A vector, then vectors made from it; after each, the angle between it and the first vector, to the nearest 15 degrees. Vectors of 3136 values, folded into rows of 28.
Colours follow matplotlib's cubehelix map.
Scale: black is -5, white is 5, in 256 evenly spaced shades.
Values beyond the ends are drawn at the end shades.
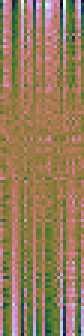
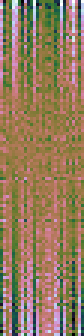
150 degrees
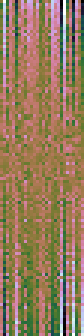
45 degrees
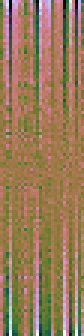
90 degrees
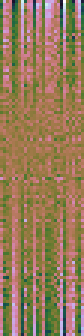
15 degrees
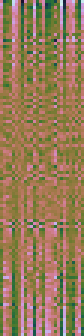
150 degrees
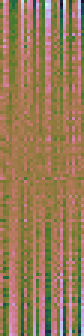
30 degrees
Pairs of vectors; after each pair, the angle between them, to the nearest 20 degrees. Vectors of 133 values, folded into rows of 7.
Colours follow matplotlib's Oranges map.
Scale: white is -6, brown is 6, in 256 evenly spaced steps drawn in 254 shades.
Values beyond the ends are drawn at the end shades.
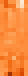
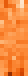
20 degrees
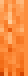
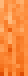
20 degrees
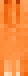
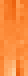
80 degrees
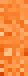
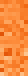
160 degrees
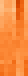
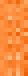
80 degrees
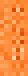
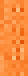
20 degrees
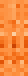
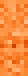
40 degrees
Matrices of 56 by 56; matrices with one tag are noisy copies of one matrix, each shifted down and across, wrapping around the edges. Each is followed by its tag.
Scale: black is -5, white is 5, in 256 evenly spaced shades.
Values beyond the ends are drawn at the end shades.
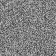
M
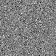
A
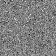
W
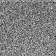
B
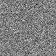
A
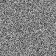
A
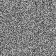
M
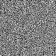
M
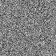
A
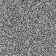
A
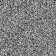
M
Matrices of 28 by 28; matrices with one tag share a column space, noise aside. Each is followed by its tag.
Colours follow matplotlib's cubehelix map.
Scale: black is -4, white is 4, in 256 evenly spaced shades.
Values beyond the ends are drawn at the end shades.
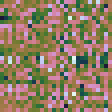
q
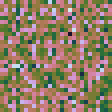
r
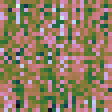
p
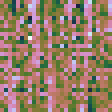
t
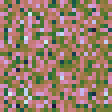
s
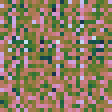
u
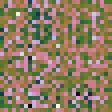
s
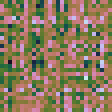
t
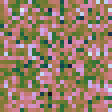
r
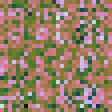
s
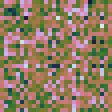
r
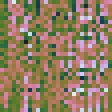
t
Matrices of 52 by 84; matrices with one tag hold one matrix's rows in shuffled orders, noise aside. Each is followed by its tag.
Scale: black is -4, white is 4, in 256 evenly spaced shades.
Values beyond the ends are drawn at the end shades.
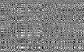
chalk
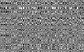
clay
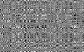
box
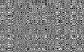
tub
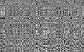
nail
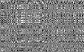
chalk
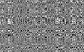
tub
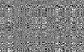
tub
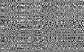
chalk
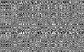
clay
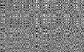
nail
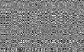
clay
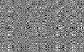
tub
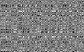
clay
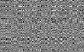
clay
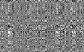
tub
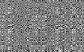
tub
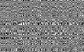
clay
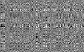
nail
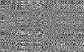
chalk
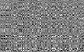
clay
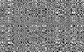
tub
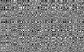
clay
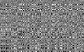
clay
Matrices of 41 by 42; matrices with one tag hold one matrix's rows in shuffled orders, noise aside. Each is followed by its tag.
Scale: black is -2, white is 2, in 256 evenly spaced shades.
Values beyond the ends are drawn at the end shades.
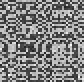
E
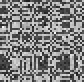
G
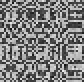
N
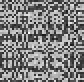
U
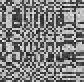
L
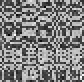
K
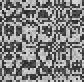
K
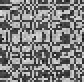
G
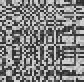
L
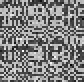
U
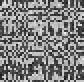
U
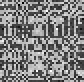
U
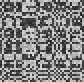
K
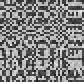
N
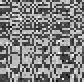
G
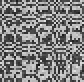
K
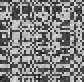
G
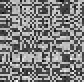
G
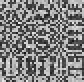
N
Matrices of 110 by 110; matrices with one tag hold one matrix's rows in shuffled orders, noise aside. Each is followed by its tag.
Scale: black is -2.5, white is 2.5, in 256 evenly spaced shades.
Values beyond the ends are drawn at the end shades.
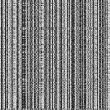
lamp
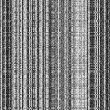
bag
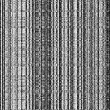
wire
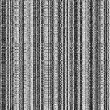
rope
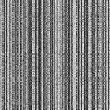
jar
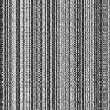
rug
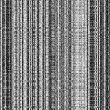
bag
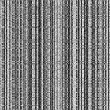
jar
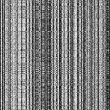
wire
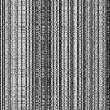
wire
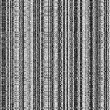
rope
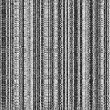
rope
